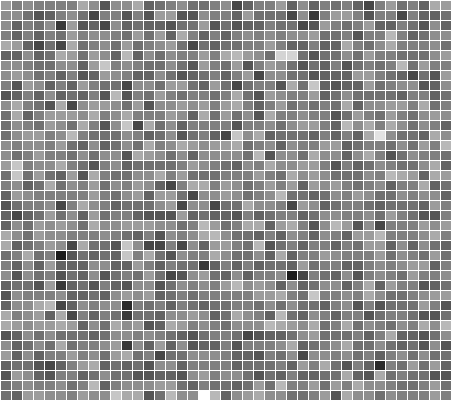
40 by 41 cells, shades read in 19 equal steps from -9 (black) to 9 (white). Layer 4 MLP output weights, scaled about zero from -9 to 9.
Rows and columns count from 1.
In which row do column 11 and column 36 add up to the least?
25
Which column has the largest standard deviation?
12
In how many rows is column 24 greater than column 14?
21
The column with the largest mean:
19
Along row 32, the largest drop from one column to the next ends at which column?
7
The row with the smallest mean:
3
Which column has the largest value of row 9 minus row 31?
29
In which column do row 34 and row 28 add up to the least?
27
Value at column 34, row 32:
-3
